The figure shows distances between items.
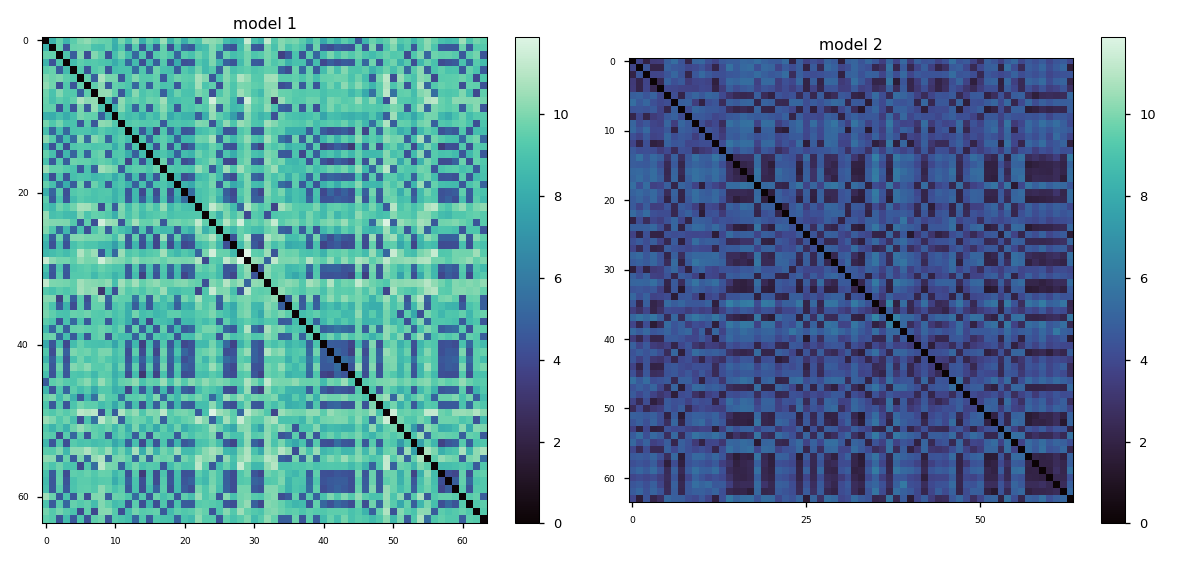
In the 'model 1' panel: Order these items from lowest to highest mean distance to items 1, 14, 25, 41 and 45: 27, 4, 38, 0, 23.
27, 38, 0, 4, 23
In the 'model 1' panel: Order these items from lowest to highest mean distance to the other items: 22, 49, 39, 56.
39, 56, 22, 49
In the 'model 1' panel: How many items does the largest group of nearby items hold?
25
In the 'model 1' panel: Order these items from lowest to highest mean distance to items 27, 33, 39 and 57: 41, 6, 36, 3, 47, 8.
3, 41, 8, 6, 36, 47
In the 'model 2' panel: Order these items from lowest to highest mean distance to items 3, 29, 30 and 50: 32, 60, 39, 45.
60, 45, 32, 39
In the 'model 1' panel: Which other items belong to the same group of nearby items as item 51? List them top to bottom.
36, 54
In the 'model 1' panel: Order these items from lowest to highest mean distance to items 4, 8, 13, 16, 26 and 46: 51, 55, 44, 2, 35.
44, 35, 2, 55, 51
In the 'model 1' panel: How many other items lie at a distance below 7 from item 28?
5
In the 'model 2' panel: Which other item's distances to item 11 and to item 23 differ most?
39
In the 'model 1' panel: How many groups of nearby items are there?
7
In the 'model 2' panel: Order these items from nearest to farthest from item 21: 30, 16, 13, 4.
13, 4, 30, 16
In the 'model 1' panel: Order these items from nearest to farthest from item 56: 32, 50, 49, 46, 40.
50, 46, 40, 32, 49
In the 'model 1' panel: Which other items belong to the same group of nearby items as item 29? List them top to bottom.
23, 32
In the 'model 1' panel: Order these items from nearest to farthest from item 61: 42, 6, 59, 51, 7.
59, 42, 51, 7, 6
